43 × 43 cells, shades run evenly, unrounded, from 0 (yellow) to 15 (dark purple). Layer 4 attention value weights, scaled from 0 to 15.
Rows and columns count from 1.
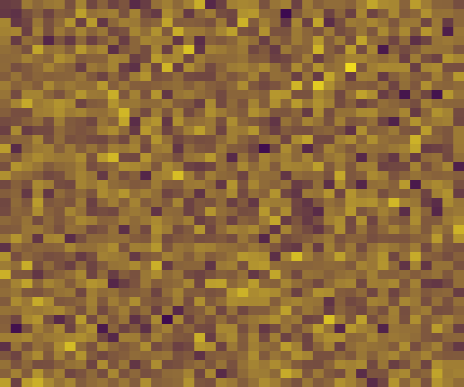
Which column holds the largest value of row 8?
13
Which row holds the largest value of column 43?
19
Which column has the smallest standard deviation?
6
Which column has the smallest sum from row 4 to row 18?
15
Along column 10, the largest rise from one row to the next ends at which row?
37
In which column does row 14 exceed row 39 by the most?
7
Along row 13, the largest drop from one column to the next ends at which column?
30
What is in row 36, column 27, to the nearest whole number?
8
